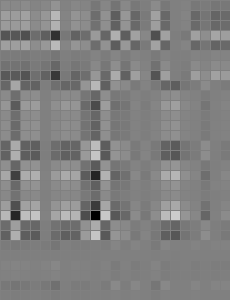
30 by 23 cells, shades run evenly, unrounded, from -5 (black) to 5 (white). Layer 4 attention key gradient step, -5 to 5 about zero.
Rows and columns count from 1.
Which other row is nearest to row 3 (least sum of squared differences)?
2
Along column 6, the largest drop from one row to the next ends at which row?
4
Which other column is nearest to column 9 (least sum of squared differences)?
13
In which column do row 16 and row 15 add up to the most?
10
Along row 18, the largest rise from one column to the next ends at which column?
11
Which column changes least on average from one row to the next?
15
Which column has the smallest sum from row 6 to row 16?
6
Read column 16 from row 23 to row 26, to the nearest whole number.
0 0 0 0
